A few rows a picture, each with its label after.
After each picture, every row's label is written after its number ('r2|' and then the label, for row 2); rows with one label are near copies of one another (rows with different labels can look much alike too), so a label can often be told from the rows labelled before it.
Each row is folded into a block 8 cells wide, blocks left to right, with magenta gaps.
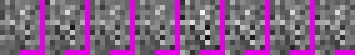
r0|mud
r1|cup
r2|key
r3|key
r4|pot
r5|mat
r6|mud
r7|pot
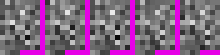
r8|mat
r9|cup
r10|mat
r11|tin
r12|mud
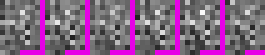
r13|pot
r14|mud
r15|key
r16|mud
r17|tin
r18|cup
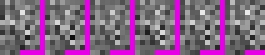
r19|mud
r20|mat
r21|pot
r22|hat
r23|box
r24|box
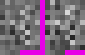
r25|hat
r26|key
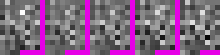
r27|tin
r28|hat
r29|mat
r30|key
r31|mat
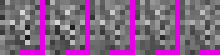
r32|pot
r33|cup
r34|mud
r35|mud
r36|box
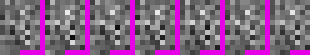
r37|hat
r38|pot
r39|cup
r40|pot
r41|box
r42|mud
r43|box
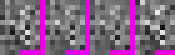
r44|hat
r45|key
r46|key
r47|cup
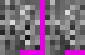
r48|key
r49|tin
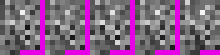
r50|box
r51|mat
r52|mat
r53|box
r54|tin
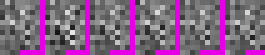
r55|mud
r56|hat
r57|hat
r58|cup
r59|pot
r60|mat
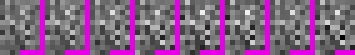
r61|mud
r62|mud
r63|box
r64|mat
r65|tin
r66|pot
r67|box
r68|mat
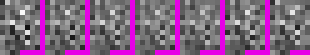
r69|cup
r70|box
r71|mud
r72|box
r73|key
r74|mud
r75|cup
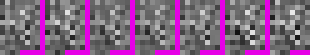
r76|pot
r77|mud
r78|hat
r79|hat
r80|pot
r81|hat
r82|pot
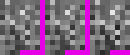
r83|tin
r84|tin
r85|tin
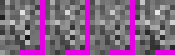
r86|pot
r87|box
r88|box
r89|tin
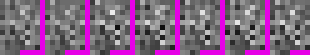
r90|key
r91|tin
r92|cup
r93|key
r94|pot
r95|key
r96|mat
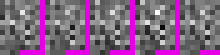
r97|mud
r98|key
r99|tin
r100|cup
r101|mud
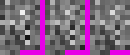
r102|pot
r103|box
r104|tin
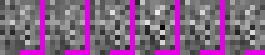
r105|key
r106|tin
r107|box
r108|cup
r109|cup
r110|hat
